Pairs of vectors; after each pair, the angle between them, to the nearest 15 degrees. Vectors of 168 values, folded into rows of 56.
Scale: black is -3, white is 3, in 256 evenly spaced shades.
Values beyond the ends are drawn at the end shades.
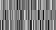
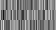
75 degrees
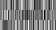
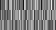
105 degrees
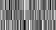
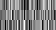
150 degrees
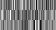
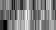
120 degrees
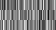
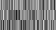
120 degrees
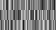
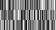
150 degrees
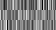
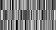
120 degrees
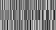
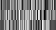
120 degrees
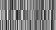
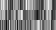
45 degrees
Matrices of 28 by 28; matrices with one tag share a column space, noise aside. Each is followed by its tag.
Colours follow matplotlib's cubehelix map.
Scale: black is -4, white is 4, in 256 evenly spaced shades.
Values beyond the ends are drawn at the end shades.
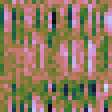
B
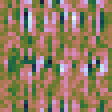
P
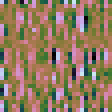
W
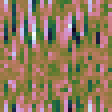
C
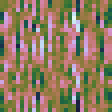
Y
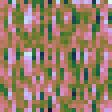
W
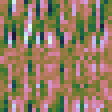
C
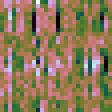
P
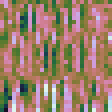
B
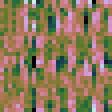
P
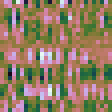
W
